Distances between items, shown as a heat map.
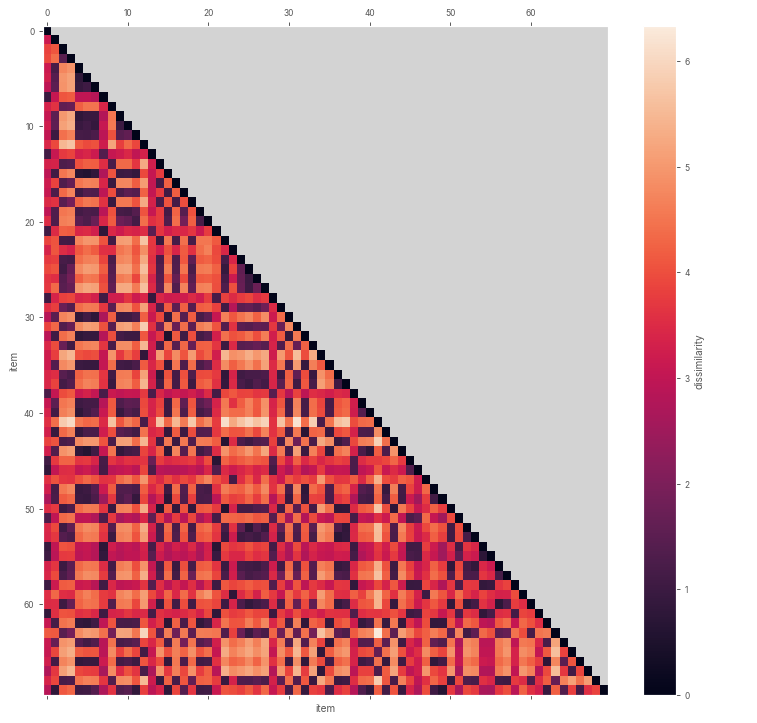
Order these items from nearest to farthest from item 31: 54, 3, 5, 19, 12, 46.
3, 46, 54, 19, 5, 12
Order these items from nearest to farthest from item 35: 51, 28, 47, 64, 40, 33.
64, 40, 51, 28, 47, 33
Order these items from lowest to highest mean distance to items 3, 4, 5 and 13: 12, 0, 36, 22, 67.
0, 36, 22, 67, 12
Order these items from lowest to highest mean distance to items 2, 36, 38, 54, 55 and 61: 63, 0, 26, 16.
0, 16, 26, 63
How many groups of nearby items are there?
5
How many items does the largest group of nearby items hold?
25
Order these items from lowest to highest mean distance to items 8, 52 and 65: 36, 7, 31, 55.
36, 31, 55, 7
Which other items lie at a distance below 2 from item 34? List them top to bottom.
12, 41, 65, 67
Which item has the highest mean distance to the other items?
41
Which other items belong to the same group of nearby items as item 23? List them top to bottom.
47, 59
